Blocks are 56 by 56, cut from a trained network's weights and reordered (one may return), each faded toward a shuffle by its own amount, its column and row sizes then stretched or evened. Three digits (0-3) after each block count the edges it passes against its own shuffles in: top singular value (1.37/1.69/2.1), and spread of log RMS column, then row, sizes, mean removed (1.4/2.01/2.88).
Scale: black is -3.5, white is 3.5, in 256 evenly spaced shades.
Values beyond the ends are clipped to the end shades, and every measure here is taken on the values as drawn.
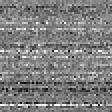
3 0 3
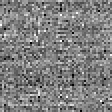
1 1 0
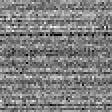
3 0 2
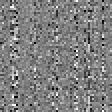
1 3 1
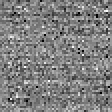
1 2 0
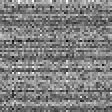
3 1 1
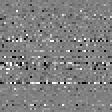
2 0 3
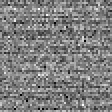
2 1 0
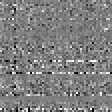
1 1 3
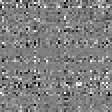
0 2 3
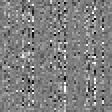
0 3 1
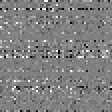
1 1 3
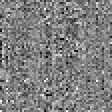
1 2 1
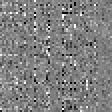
2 3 1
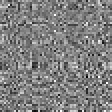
3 1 2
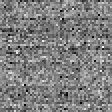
1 1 1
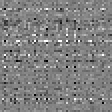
1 2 3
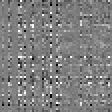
1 3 2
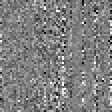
0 3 0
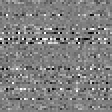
1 0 3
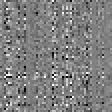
3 3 2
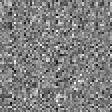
3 2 1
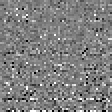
2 1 2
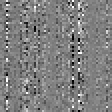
2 3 0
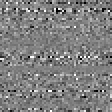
0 0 3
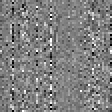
1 3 0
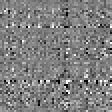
2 2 3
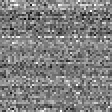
2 0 2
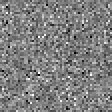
0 1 1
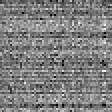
3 2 0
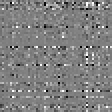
1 2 3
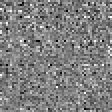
0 1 2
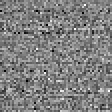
0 0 2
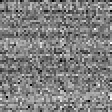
2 1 1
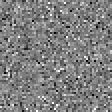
0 0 0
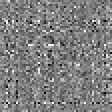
2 2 2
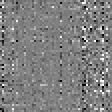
2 3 2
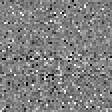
1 0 1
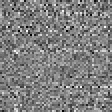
2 0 2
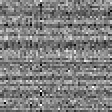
3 2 0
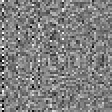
3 2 0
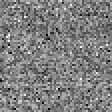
0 1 0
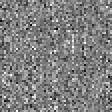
0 2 0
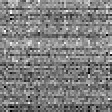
3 2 1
